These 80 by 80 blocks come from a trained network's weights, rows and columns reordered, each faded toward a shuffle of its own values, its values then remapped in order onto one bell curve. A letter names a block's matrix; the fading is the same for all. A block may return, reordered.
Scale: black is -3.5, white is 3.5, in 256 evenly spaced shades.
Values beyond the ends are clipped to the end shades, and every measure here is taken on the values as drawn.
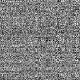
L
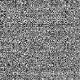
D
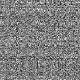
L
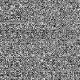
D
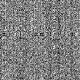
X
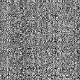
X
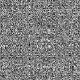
D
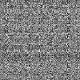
L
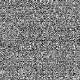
D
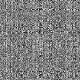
X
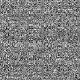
L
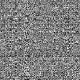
D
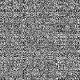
L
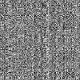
X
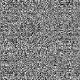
D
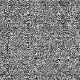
D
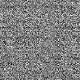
D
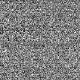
D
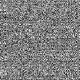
D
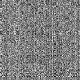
X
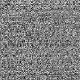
D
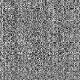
X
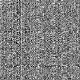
X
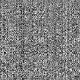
X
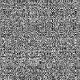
L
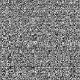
D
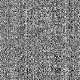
X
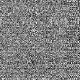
L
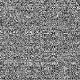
D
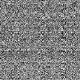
L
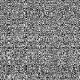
L
